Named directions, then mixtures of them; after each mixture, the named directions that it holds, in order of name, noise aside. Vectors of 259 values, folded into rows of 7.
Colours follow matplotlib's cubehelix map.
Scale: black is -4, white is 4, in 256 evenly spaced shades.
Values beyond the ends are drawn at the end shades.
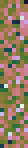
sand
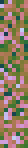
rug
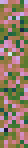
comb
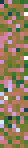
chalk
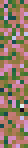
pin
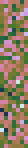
comb, pin, sand.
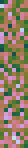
rug.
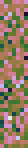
chalk, rug.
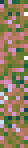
chalk.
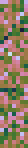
comb.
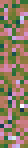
pin, rug, sand.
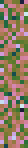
chalk, pin, rug.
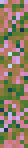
chalk, comb.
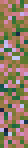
comb, sand.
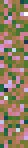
chalk, comb, sand.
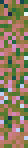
chalk, pin.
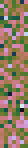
pin, rug.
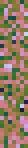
pin.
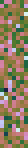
chalk, comb.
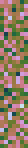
comb, rug, sand.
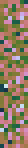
comb, sand.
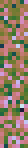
pin, rug.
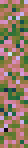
comb.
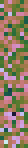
comb, rug.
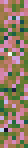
comb.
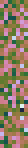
pin.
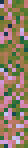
rug.
